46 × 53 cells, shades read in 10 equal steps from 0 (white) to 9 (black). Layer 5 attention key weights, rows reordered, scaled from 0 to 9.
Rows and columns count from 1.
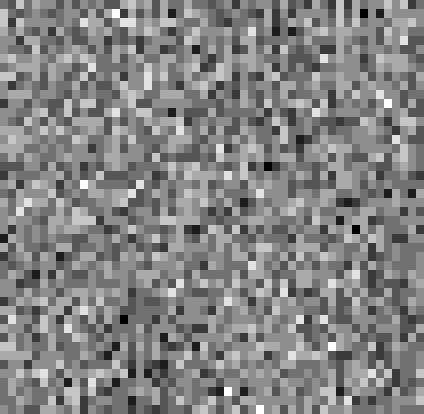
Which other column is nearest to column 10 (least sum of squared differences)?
7
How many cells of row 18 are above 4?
21
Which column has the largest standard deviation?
17
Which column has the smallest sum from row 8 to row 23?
15
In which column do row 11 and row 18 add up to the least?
48
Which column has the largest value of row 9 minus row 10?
16
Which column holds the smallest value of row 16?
50
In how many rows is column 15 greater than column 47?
18
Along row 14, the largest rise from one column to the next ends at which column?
24
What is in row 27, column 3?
4
